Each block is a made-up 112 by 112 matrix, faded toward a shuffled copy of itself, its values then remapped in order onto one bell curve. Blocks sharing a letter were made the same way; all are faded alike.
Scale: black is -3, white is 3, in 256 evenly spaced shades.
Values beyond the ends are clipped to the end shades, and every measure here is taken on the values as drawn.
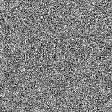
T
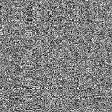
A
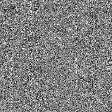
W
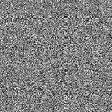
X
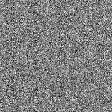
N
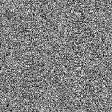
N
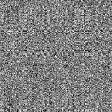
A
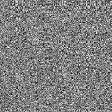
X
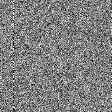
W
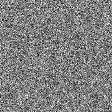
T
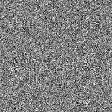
N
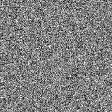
T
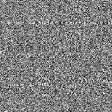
X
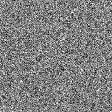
T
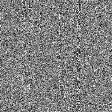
W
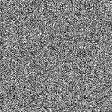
N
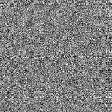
X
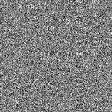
N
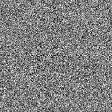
T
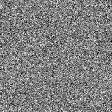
T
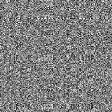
X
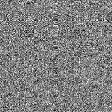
A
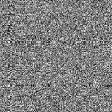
X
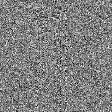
W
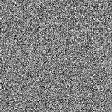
N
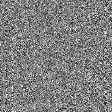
W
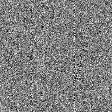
W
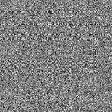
A
